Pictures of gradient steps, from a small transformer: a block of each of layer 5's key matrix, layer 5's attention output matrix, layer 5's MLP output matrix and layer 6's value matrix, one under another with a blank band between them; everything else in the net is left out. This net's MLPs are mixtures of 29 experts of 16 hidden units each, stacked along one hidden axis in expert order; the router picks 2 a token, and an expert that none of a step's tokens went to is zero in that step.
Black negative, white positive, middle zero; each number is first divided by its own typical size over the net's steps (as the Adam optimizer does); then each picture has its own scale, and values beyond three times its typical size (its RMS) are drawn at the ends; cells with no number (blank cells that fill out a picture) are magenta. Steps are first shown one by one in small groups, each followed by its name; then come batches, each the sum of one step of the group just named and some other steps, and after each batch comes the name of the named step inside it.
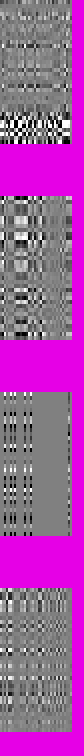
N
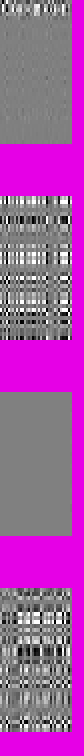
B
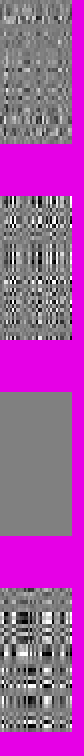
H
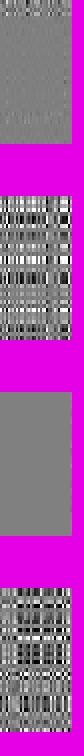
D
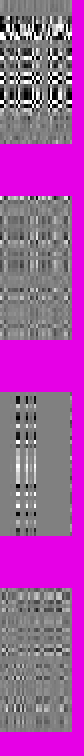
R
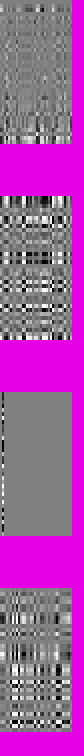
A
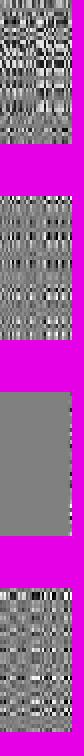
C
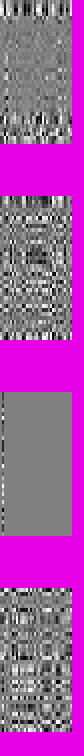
A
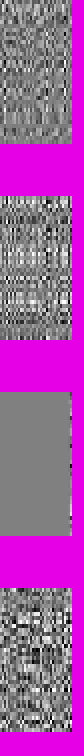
B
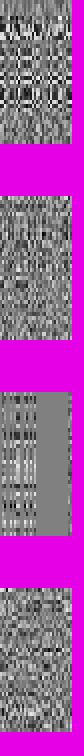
R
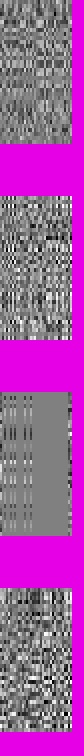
C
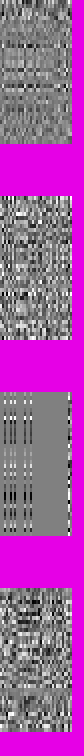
H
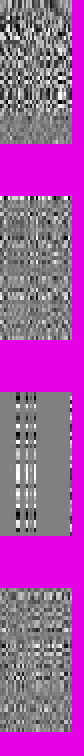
R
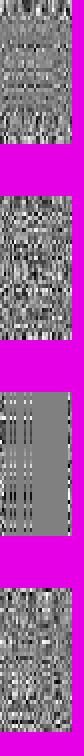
A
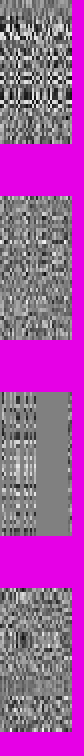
R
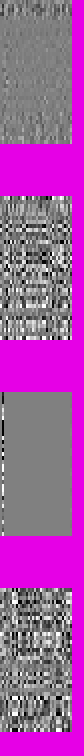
A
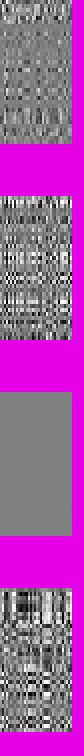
B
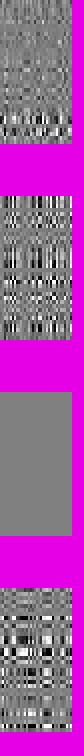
H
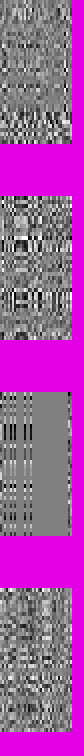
N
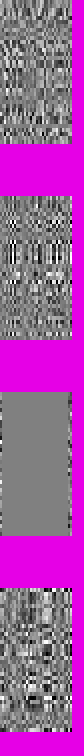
H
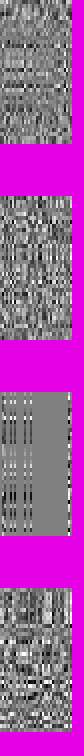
H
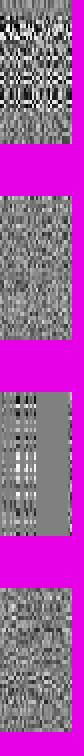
R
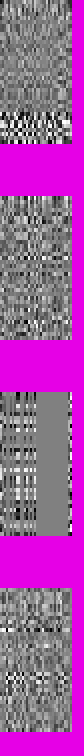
N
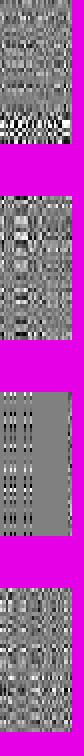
N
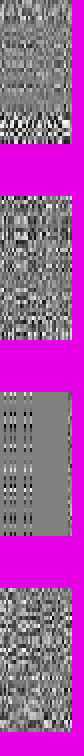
N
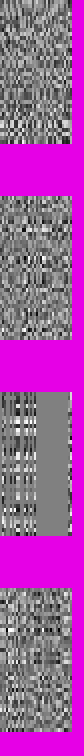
C
